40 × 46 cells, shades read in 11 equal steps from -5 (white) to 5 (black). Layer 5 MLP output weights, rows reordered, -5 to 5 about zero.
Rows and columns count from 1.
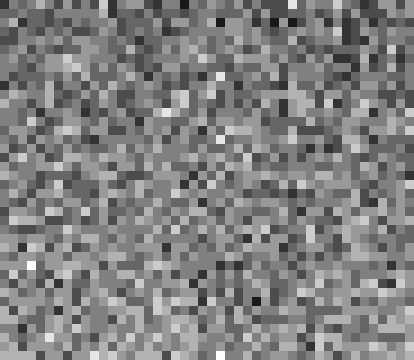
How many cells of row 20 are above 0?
16
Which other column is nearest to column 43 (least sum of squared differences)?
22
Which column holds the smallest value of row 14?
4
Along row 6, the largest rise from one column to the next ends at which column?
45
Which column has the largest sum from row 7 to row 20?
32
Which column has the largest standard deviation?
25
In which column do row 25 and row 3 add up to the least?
2
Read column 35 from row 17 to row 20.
3 0 0 0
